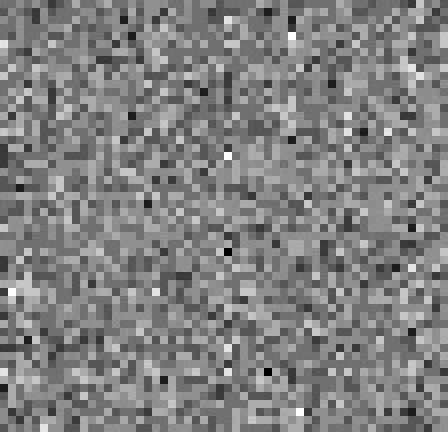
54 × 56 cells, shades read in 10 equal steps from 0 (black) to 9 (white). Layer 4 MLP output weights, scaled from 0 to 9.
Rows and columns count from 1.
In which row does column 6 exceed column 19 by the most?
54
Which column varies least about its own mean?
47
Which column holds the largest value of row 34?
52
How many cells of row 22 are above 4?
41
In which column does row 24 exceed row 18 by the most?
37
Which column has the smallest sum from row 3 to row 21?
17
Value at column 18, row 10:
5
